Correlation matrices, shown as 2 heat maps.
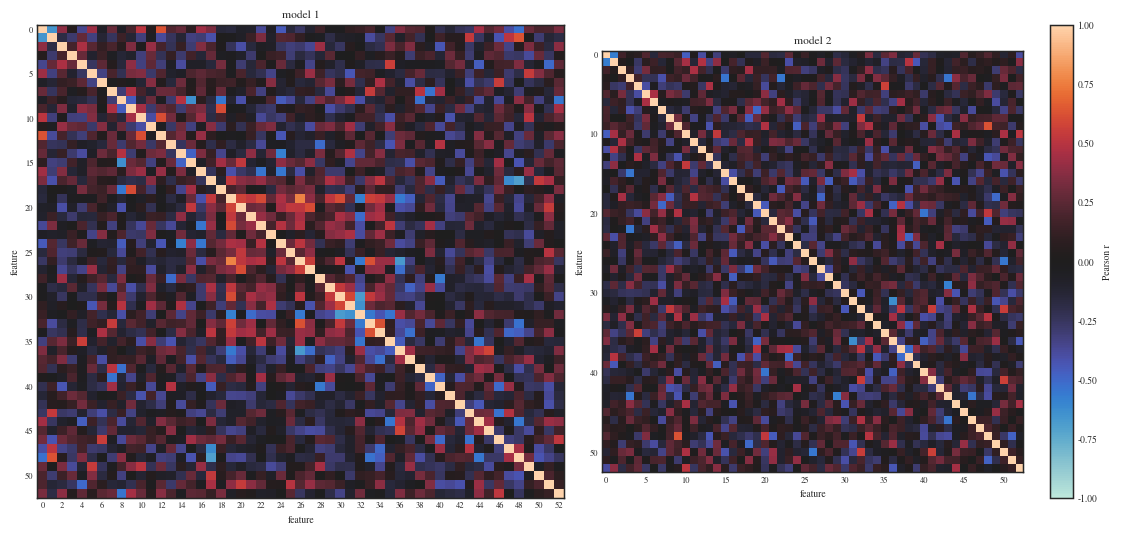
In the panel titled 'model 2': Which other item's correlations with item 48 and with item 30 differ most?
9
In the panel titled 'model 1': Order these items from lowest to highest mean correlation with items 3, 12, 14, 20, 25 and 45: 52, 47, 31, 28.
47, 28, 31, 52
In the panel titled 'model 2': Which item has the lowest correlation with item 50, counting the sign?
26
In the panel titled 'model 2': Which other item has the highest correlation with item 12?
1
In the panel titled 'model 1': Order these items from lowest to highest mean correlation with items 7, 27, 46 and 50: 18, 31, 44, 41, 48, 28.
48, 31, 41, 28, 44, 18
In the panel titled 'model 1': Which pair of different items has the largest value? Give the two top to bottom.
19, 26
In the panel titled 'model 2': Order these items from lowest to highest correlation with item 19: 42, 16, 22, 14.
42, 16, 22, 14
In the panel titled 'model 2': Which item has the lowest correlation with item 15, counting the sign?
3
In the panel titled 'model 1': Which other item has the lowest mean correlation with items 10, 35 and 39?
40
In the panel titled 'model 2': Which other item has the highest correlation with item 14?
10
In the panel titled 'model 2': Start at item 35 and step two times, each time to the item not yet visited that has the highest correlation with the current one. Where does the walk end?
13
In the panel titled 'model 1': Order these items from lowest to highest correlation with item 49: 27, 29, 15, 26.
29, 15, 26, 27
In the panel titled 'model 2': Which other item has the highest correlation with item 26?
31
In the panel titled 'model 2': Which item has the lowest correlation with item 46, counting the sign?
43
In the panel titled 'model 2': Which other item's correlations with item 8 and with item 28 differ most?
27
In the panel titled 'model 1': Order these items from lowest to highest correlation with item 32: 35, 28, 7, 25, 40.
35, 28, 7, 40, 25
